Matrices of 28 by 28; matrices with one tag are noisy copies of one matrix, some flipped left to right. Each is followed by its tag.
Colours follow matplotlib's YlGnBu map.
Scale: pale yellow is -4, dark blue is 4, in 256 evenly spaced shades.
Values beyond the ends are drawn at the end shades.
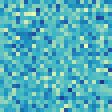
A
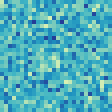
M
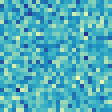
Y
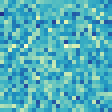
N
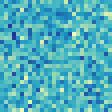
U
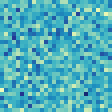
U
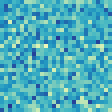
N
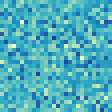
N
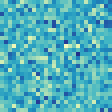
N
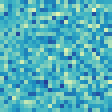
M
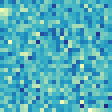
U
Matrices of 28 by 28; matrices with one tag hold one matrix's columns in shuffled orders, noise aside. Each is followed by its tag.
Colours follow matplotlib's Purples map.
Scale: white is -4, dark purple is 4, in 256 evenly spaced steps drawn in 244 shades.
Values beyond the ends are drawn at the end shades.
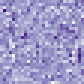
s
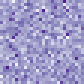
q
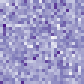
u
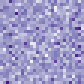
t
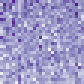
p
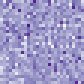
u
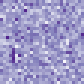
s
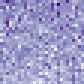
p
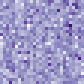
u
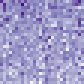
p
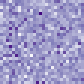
t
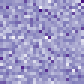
q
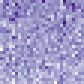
p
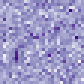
s
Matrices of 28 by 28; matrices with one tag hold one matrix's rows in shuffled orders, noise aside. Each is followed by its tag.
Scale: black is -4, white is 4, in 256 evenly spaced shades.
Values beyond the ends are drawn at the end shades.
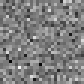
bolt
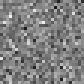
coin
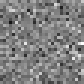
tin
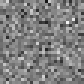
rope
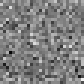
bolt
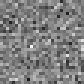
tin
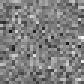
tin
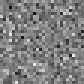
coin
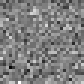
bolt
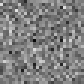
coin
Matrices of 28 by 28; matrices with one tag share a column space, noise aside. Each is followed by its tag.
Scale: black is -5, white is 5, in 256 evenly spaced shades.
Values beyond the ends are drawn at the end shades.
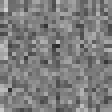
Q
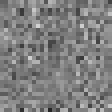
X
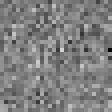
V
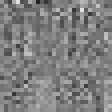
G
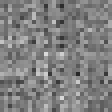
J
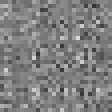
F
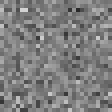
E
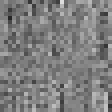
G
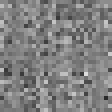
J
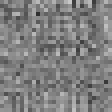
G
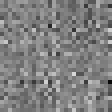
J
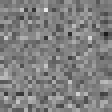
E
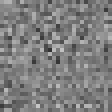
V
